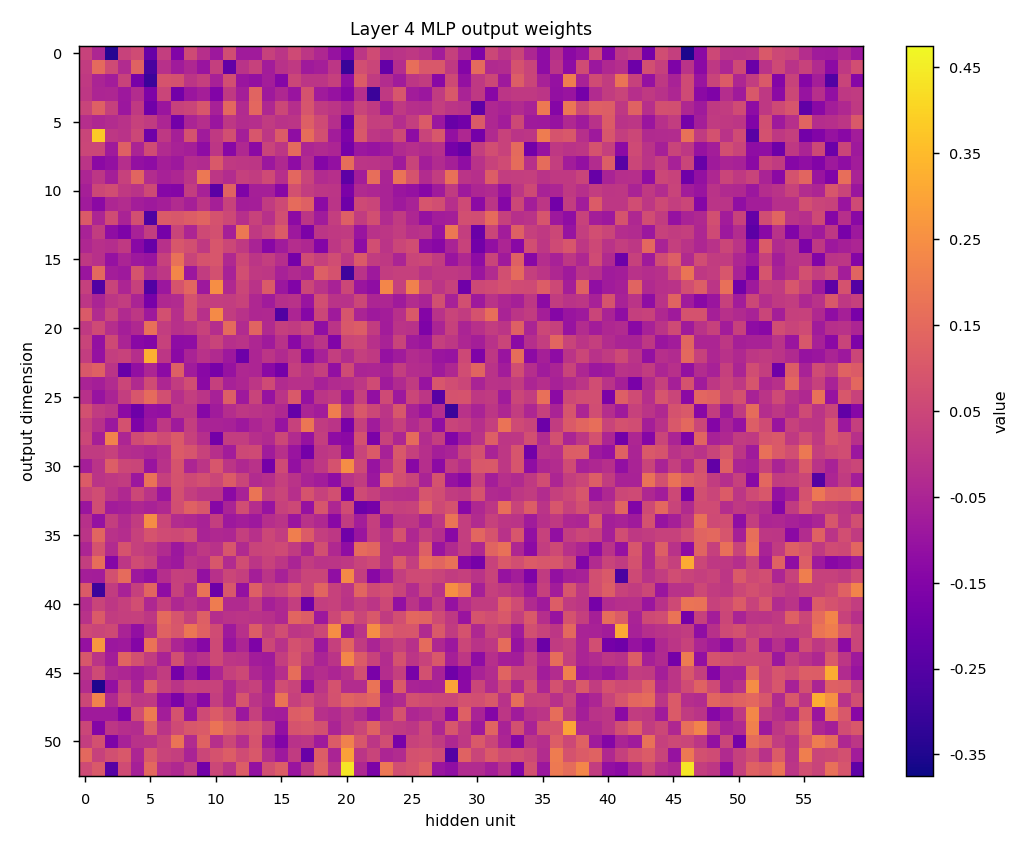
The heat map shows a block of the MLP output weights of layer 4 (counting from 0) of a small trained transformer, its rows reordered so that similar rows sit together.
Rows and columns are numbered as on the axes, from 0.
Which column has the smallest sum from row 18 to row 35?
14
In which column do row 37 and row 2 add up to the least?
57
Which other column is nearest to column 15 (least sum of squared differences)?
50
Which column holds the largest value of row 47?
56
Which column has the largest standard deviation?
20
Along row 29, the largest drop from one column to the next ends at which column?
34
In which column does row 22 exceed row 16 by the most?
5
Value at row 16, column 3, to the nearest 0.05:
-0.1
